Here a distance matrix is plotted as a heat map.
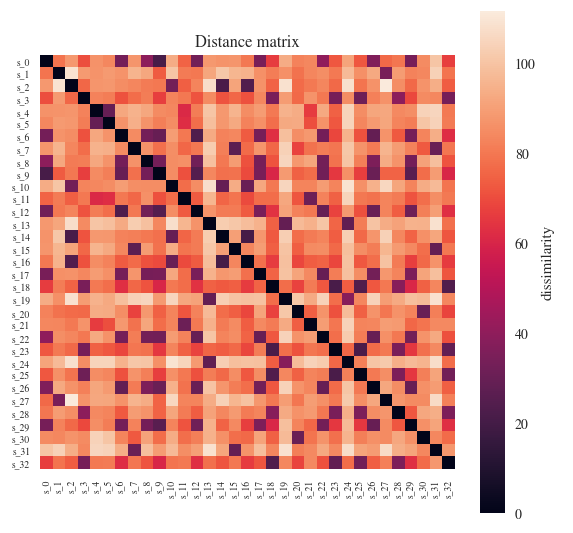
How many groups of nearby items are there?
9
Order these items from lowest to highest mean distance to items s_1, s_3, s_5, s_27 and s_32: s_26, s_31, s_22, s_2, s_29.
s_29, s_22, s_26, s_2, s_31
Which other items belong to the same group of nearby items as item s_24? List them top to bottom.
s_13, s_19
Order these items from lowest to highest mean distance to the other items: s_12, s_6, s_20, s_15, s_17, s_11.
s_12, s_6, s_17, s_11, s_20, s_15
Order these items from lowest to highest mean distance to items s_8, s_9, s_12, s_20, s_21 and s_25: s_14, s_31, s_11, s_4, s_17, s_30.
s_17, s_11, s_30, s_14, s_4, s_31
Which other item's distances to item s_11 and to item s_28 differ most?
s_21
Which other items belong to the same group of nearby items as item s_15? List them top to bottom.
s_7, s_31
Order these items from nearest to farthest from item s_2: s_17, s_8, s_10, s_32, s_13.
s_10, s_32, s_8, s_17, s_13
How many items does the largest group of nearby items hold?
9
